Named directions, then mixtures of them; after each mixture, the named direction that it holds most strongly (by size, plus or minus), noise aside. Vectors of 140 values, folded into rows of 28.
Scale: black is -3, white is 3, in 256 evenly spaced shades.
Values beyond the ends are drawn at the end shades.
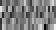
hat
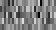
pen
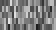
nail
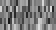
nail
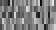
pen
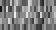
nail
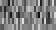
pen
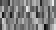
hat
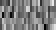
hat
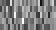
nail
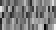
hat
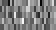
pen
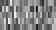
nail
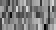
hat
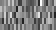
pen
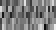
hat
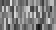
nail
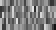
hat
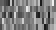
pen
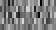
pen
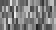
nail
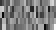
hat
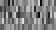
pen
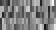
hat
